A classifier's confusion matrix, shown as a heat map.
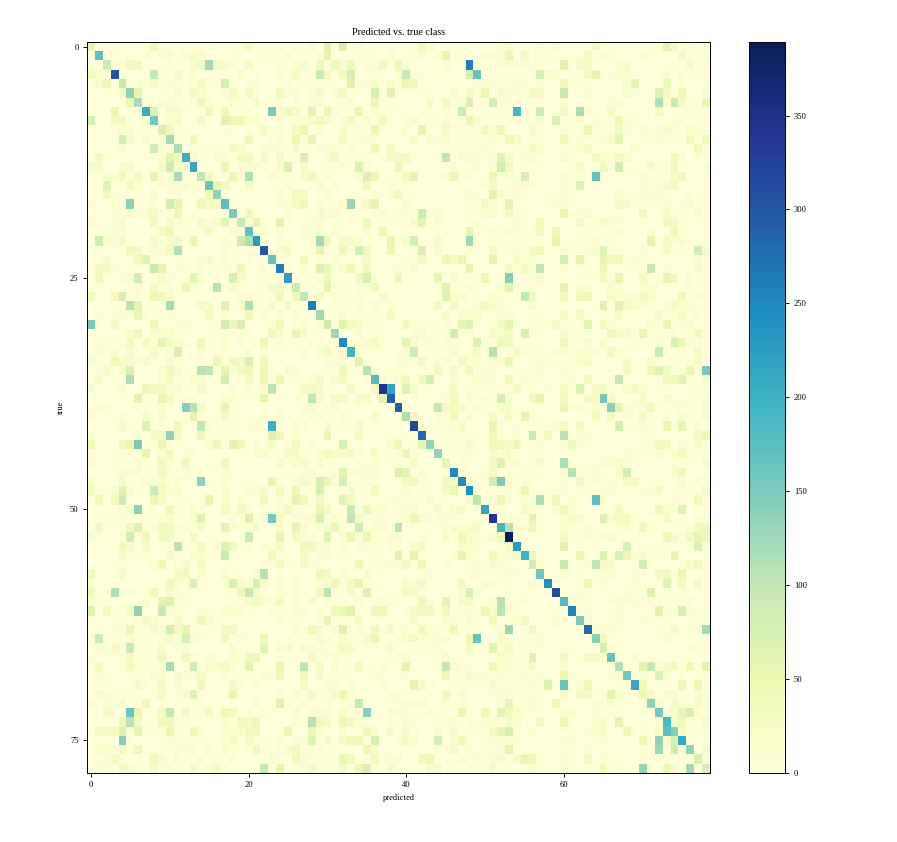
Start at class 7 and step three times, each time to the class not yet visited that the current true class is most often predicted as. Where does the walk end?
8
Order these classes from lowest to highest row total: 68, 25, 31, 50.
68, 31, 50, 25
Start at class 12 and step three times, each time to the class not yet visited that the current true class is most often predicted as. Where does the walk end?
52
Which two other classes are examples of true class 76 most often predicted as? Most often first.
72, 74
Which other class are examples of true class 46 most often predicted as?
61
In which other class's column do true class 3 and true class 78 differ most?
49
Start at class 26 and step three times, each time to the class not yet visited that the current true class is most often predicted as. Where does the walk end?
23
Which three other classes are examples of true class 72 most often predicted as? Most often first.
5, 35, 10
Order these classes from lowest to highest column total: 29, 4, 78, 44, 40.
44, 78, 40, 4, 29
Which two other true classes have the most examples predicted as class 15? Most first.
2, 35
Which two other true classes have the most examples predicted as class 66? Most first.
39, 70
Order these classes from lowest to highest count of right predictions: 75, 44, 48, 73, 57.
44, 57, 73, 75, 48
